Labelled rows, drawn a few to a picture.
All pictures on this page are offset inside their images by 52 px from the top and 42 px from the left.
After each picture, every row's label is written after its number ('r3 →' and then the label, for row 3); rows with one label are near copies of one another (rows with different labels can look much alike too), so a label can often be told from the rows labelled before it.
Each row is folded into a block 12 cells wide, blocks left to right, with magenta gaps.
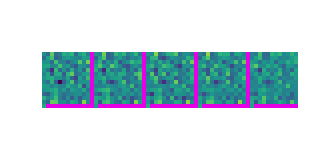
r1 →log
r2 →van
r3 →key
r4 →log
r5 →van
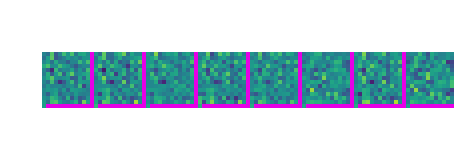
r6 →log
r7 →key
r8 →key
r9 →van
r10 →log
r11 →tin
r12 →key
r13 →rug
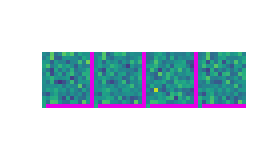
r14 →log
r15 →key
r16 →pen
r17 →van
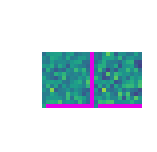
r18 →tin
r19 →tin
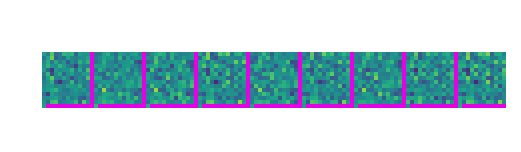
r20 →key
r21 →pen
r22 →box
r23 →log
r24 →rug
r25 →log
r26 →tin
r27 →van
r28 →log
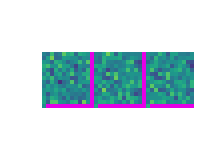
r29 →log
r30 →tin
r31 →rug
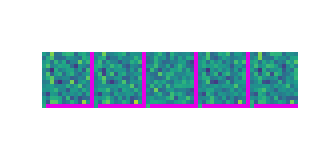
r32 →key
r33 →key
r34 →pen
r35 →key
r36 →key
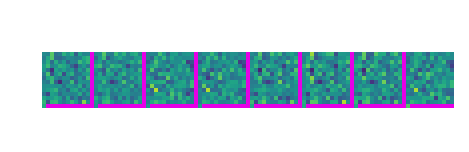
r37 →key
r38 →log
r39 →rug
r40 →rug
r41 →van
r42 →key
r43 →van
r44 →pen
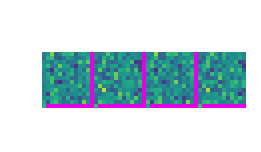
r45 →key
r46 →rug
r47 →van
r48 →rug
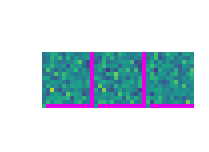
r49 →pen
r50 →rug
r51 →van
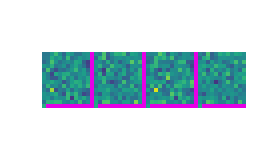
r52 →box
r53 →log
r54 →tin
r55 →log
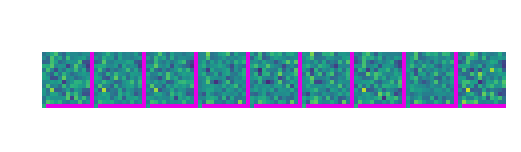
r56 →box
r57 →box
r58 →box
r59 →key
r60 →log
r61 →key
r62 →pen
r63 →log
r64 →tin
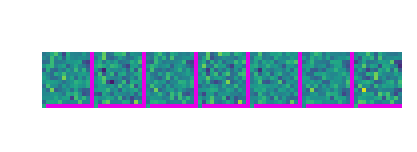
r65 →box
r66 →key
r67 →box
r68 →van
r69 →key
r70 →tin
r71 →rug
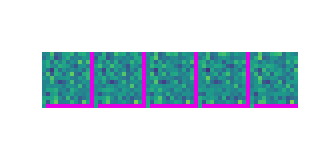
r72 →van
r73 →van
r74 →key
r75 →van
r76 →key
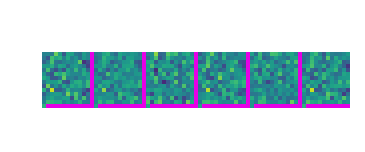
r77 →rug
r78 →pen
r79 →van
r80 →box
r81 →log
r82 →pen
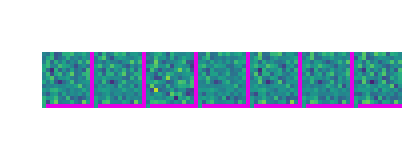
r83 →van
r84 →log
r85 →box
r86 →van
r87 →key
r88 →log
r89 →log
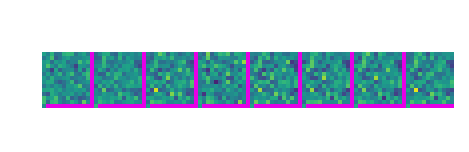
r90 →van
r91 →pen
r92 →tin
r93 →log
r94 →rug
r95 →box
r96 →box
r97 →pen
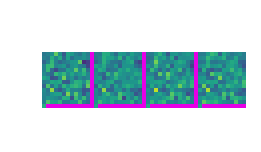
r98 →rug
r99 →pen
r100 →pen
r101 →tin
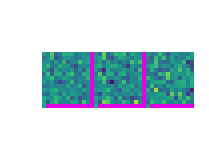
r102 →van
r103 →key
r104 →rug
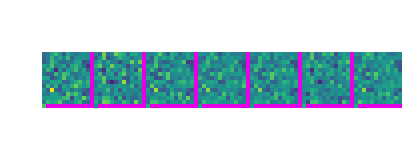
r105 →pen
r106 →log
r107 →rug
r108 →rug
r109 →rug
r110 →key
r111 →rug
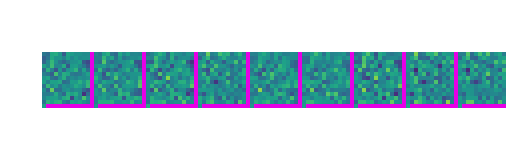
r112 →pen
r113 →box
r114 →box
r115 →log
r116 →pen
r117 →tin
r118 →box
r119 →key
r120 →log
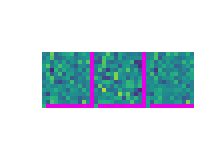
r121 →key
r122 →rug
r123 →van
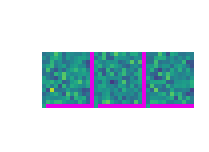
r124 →tin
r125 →log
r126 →rug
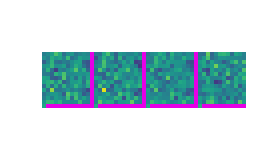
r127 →tin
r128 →pen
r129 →box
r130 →log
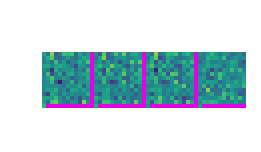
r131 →key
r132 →log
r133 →van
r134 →tin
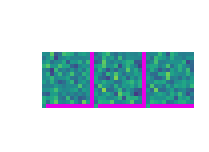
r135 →van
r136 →box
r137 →rug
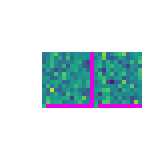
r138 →pen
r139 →key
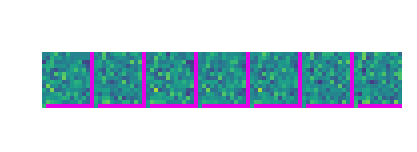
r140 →rug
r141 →log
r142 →rug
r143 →tin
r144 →tin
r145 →log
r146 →van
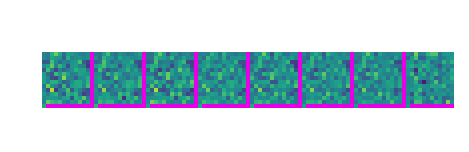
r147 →box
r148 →box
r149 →tin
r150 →rug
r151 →rug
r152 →rug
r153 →rug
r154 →key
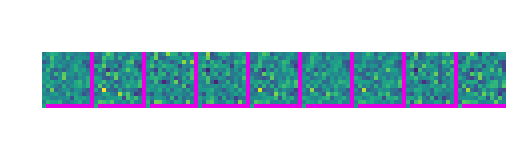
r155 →box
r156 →tin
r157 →log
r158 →key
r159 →tin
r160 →pen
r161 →tin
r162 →van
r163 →rug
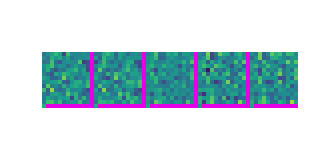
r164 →rug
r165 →box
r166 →key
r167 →van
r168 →log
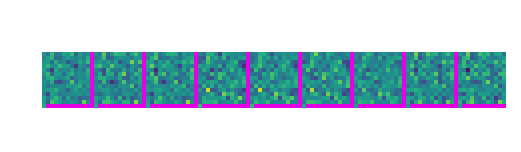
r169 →key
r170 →log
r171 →key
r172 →pen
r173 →pen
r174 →box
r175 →tin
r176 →van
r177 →van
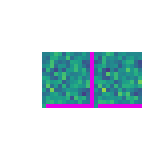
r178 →tin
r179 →tin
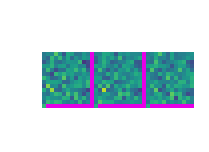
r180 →rug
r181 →pen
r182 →box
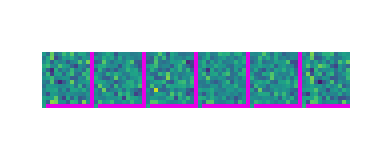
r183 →log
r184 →box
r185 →rug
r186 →van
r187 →rug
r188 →key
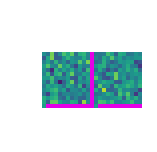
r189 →log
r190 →rug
